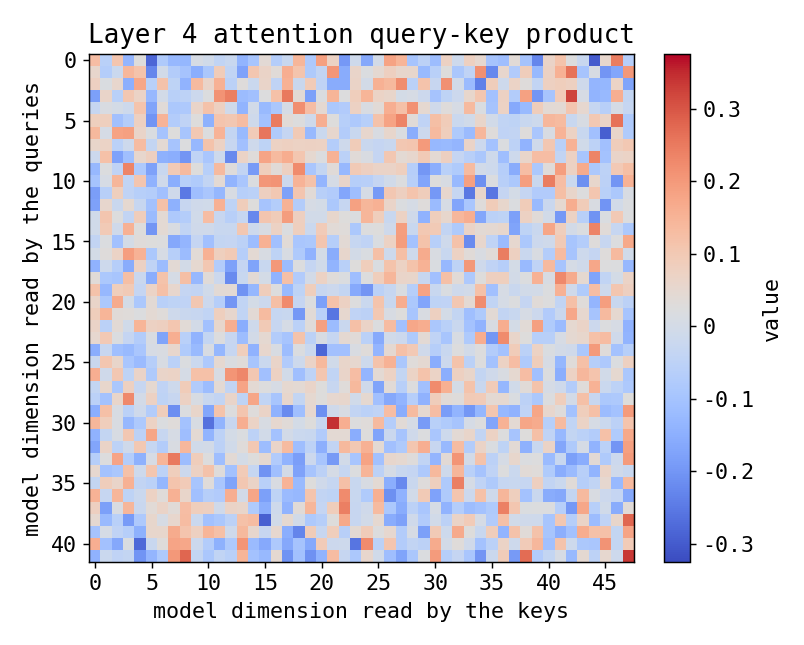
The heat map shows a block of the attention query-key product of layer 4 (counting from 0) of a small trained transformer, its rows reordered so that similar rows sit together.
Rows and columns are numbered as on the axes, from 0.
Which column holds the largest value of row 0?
46
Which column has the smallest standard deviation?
9
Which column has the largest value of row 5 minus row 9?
30
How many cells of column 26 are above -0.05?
34
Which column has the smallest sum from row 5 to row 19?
5
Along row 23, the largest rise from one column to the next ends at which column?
36
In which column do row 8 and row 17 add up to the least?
12
